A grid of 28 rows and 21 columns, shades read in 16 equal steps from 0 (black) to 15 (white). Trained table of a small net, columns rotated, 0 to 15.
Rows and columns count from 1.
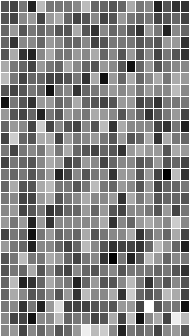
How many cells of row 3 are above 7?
5
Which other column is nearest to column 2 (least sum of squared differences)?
11
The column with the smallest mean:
4
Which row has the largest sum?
19
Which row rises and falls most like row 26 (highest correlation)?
2
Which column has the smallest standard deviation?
8
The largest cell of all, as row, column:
26, 17
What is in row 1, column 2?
4
